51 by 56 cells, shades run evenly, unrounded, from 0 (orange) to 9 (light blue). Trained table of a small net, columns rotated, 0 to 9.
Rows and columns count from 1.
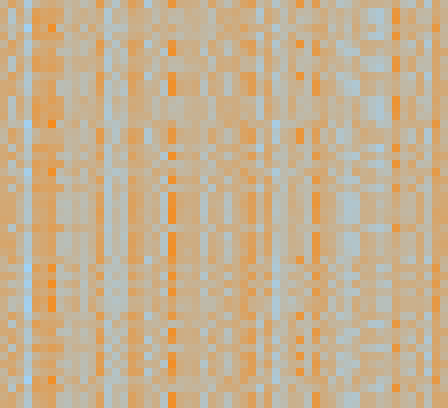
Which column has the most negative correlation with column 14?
19
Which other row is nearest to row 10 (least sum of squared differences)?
6
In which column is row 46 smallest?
22
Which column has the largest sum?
4
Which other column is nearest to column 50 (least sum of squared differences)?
5
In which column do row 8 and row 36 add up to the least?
7
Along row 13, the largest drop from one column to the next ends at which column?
50
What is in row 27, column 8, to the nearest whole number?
6
